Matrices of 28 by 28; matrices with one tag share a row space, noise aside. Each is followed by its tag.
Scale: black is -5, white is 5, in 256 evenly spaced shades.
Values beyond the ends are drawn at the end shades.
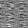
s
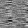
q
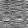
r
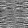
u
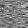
q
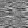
q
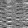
u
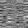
u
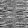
u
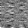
s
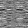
u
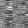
q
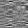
q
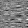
r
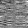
u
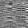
q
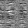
s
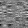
u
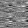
q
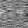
u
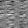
s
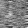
q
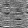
r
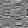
r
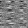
s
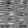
s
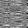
r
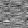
r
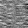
u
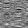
r
